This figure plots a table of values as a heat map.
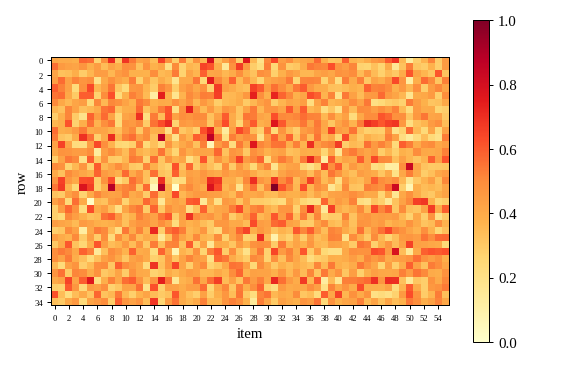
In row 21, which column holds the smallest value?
38
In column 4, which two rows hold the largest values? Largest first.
18, 11
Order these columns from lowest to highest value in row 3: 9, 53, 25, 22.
9, 53, 25, 22
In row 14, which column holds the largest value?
36
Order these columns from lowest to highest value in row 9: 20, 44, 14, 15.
20, 14, 15, 44
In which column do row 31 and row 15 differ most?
50
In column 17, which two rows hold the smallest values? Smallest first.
18, 27
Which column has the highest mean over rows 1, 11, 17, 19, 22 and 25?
22
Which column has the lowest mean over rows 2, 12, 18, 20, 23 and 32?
17
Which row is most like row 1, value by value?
10
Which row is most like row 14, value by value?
21
